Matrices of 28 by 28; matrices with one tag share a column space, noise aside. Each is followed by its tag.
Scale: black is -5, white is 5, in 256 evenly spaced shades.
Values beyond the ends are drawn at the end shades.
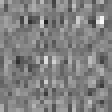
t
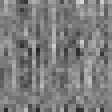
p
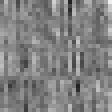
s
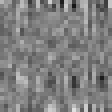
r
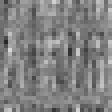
p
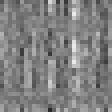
p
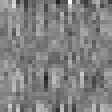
r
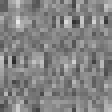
t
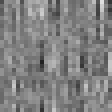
s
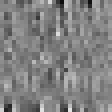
r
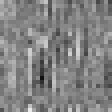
p
